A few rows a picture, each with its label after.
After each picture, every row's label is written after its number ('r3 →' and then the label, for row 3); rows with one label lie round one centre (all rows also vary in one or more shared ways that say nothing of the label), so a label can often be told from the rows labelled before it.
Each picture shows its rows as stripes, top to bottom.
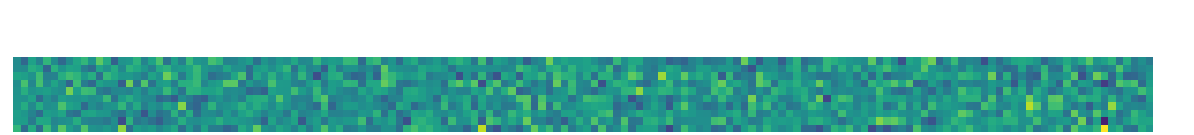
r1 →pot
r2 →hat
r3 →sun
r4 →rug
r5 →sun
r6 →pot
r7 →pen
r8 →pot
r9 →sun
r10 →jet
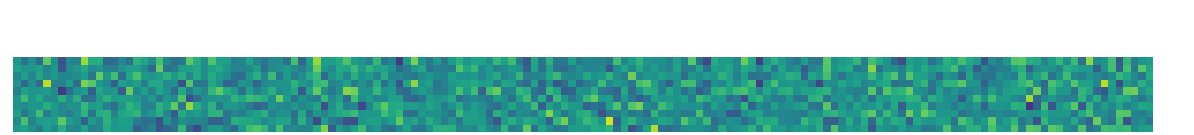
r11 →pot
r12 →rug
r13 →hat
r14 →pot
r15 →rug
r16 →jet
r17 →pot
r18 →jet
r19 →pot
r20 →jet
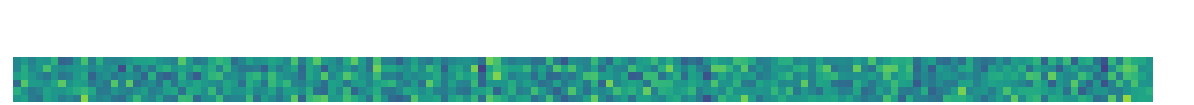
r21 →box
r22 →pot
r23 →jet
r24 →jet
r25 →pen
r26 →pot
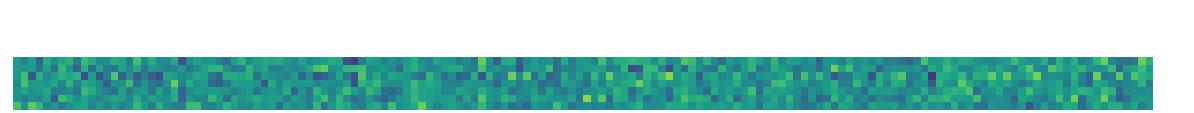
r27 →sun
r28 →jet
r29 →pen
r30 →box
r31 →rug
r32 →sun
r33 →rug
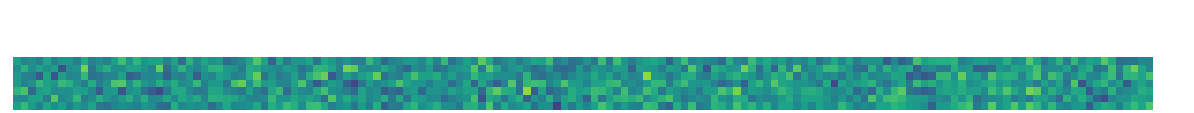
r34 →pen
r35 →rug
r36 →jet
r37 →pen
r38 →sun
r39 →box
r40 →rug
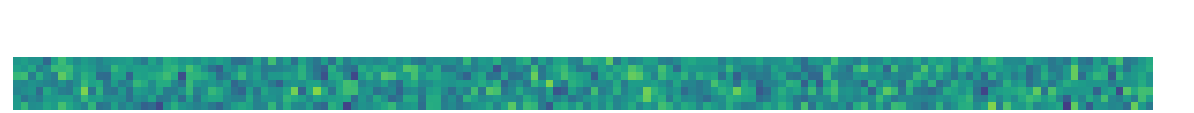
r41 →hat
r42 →box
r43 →jet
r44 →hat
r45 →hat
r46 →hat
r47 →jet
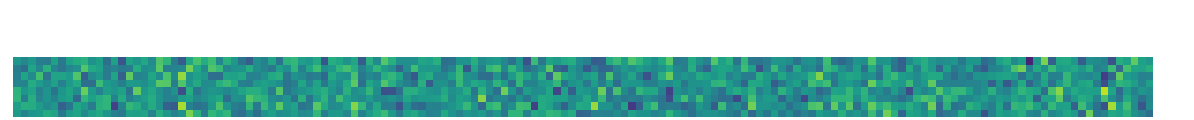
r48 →hat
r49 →pot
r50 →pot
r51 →rug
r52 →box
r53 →jet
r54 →pot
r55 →pot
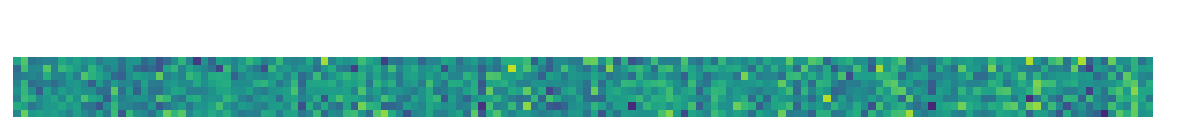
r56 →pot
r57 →pot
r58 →pot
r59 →jet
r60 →pen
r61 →jet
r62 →pen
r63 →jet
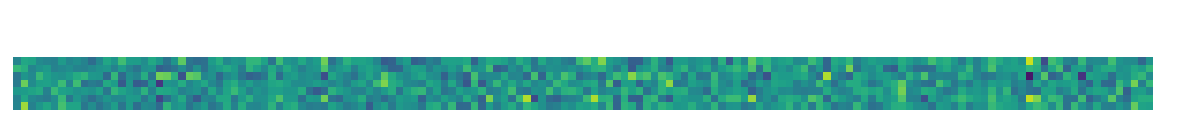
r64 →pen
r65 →rug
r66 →hat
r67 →jet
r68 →box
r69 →hat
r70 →jet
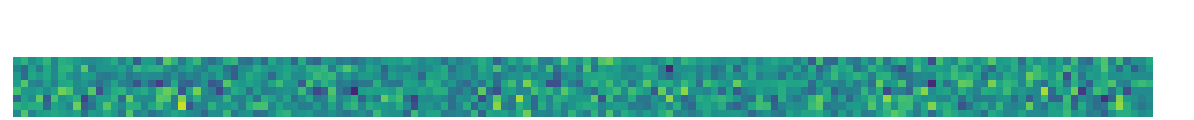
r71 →rug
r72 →hat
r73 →hat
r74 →rug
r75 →pen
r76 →hat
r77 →pen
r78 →pot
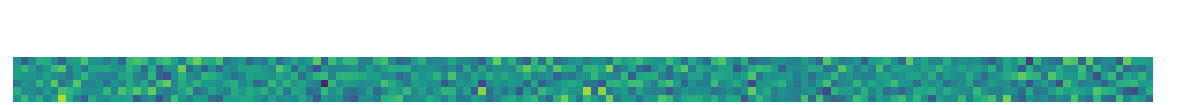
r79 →sun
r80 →pot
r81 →jet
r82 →box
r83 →sun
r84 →jet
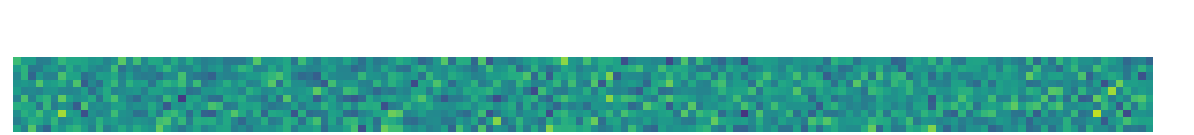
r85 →hat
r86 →sun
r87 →pot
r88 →pen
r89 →rug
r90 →rug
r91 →pen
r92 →jet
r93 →hat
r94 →hat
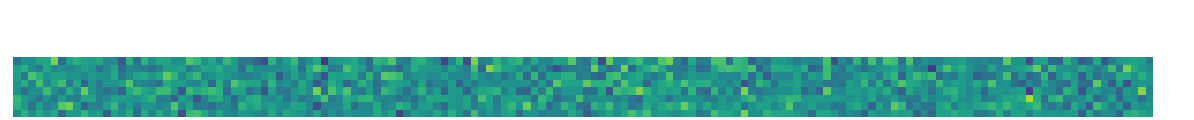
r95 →pot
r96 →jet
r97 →hat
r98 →sun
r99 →sun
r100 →pen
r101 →pen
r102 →rug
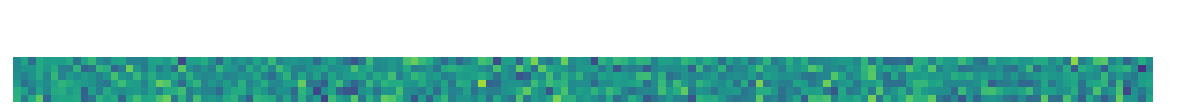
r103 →rug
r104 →pot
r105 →box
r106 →pen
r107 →pen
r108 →hat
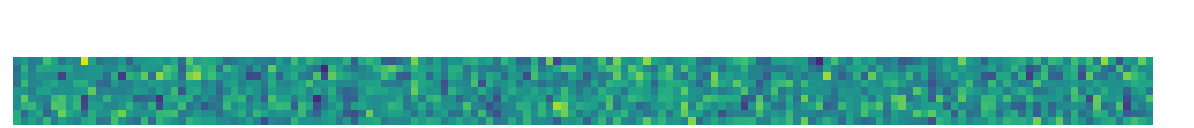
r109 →box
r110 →pot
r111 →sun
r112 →box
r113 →pot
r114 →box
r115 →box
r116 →pen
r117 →pen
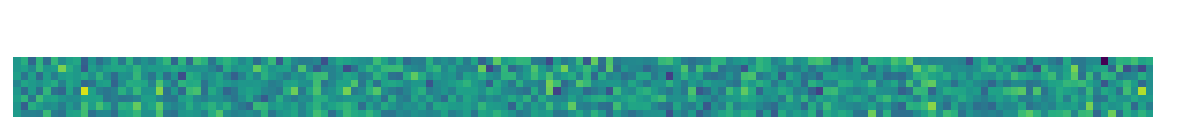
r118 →pen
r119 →jet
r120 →pot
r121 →pot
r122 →pen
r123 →pot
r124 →hat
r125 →pen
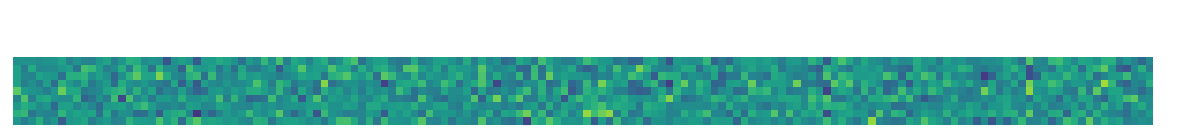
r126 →pot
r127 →box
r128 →pot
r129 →rug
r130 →pen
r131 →sun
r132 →hat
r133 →pot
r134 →rug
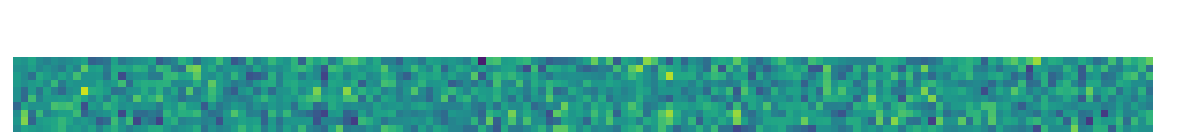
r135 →hat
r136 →box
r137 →sun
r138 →hat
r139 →pot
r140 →hat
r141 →box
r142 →sun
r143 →pen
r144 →jet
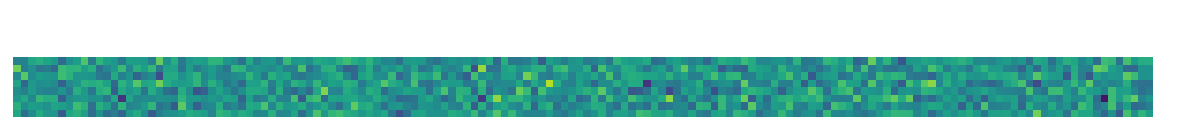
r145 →rug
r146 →sun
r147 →jet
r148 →pot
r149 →pot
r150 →pot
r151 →box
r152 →sun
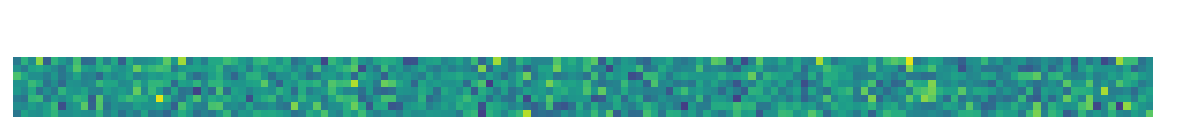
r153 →jet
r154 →sun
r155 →pen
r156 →jet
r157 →sun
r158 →rug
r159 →box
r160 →hat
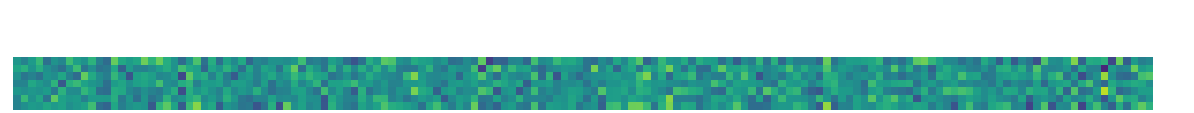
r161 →pen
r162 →pen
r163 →hat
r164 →box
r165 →rug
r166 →box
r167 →hat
